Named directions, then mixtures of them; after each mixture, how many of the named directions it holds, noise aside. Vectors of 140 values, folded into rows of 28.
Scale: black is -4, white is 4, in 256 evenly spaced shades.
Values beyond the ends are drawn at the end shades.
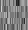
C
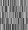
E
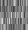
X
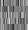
three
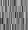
two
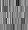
two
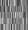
two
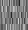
three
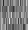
two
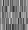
two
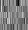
two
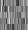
three
